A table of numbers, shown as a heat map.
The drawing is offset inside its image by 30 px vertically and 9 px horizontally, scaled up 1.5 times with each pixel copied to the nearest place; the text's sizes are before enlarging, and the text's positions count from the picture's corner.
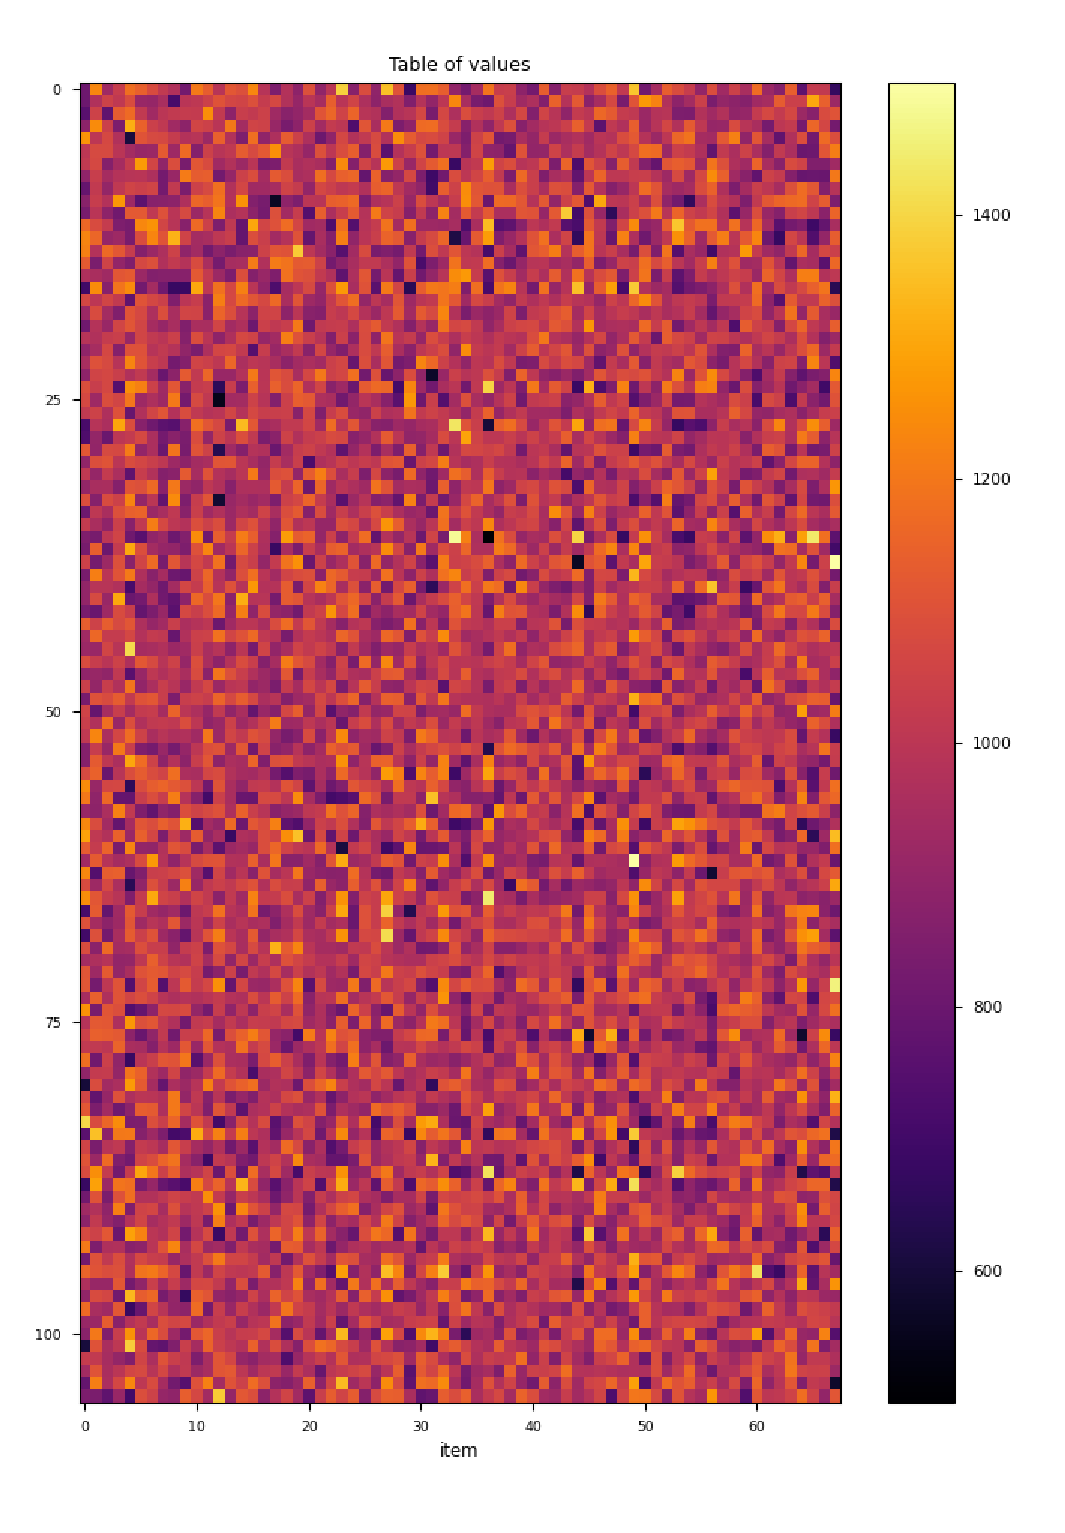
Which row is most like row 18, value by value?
103
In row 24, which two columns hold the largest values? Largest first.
36, 45
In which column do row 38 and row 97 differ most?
67
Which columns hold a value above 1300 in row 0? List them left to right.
23, 27, 49
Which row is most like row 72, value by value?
38
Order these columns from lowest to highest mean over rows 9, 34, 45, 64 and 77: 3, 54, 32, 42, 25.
54, 25, 32, 42, 3
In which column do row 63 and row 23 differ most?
56
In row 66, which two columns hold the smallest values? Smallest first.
29, 0
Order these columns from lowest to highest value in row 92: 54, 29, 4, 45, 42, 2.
54, 42, 2, 29, 4, 45
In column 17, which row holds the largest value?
69
